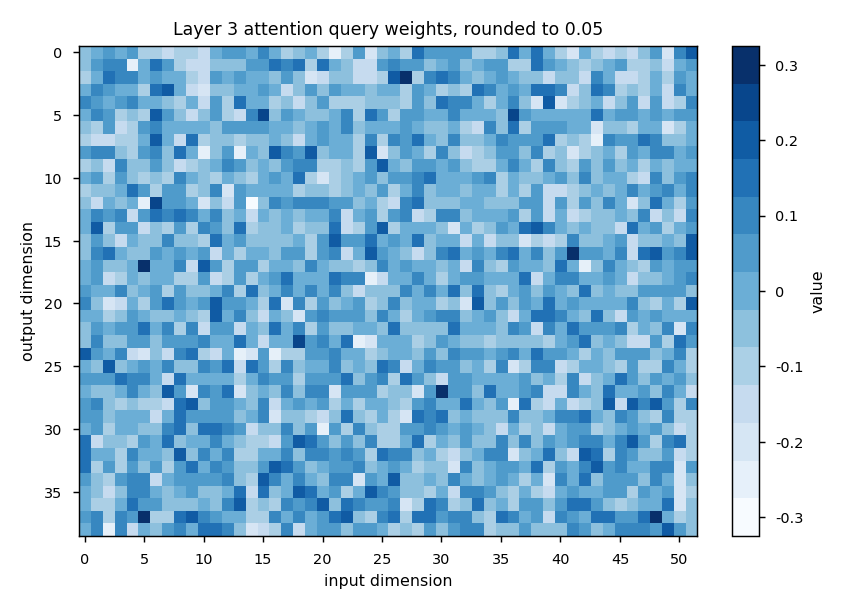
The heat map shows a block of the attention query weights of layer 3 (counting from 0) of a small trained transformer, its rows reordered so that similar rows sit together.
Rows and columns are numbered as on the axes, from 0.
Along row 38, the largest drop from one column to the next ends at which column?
2
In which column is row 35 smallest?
50
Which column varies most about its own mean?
39
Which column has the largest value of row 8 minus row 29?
16
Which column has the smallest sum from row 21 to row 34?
13
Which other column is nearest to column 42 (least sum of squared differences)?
12
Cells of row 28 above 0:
20
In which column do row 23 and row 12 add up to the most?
18
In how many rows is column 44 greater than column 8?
13
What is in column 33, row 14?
-0.1
